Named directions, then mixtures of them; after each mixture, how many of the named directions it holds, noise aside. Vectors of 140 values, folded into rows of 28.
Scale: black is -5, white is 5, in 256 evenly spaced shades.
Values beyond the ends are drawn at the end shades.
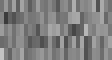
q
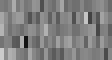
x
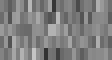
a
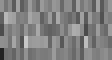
two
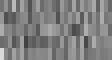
two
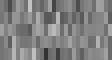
one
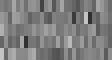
two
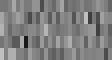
one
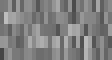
one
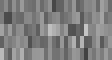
two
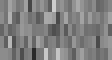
one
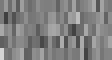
one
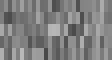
two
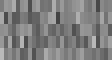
three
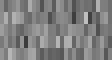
three
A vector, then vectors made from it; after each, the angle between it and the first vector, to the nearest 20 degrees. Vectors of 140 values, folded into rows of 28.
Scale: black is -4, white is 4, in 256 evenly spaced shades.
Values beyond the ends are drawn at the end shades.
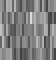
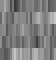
120 degrees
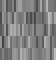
160 degrees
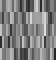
40 degrees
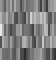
40 degrees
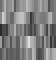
120 degrees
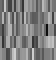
120 degrees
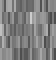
20 degrees
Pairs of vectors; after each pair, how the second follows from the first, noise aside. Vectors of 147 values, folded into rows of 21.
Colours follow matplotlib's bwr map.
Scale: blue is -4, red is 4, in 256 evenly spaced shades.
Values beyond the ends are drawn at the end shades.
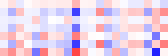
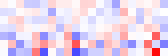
negated, partly zeroed.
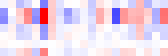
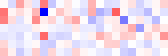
negated, partly zeroed.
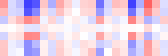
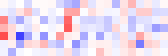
wrapped around, negated, partly zeroed.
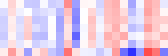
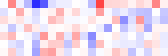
reversed, partly zeroed.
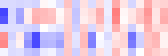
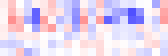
reversed, partly zeroed.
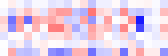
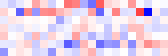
wrapped around, partly zeroed.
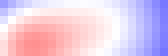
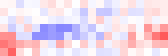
wrapped around, negated, partly zeroed.
